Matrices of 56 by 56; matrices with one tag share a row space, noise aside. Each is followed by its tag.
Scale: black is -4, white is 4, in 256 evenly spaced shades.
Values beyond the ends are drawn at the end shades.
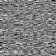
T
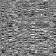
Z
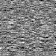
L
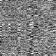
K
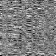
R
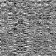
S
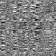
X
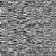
S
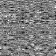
L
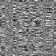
X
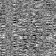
X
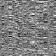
Z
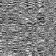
R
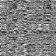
S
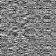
S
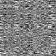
T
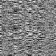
R
